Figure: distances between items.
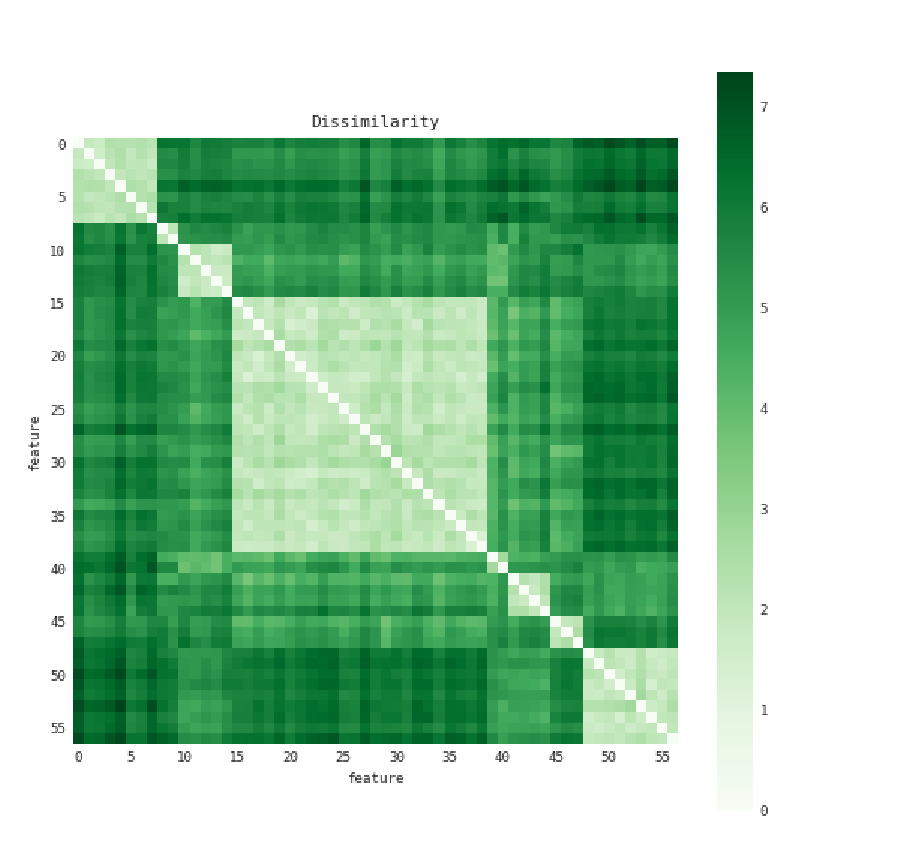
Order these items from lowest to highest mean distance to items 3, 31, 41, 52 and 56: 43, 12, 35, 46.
43, 35, 12, 46
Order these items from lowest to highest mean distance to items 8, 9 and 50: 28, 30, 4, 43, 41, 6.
41, 43, 28, 30, 6, 4
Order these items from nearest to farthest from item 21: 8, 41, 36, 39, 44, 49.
36, 39, 41, 8, 44, 49
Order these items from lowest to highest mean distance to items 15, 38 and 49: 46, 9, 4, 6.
46, 9, 6, 4
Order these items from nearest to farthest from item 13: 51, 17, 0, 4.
17, 51, 0, 4
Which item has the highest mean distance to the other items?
4
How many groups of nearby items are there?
8
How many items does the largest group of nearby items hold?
24
